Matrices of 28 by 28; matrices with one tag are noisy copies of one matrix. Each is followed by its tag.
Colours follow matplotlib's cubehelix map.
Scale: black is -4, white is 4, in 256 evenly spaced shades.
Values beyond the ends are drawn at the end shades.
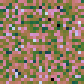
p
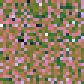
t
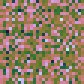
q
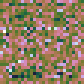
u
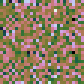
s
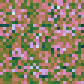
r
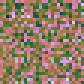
t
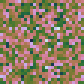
u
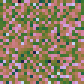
s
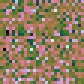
q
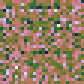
p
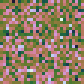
q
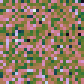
q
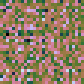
q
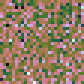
t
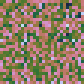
t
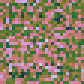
u
